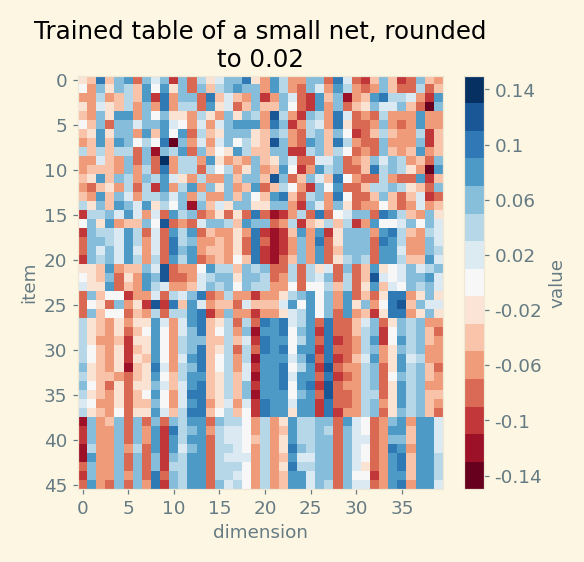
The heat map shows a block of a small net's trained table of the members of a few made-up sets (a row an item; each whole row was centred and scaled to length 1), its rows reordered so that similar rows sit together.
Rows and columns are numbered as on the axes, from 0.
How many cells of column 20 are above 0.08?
5
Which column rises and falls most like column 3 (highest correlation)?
19
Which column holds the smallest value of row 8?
8
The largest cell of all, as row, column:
9, 9
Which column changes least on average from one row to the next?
28
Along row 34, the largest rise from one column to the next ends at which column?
27
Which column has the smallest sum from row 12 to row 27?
21
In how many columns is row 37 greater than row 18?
21
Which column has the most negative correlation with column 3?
22
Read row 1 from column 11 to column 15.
0.06 -0.08 0.06 -0.04 0.04
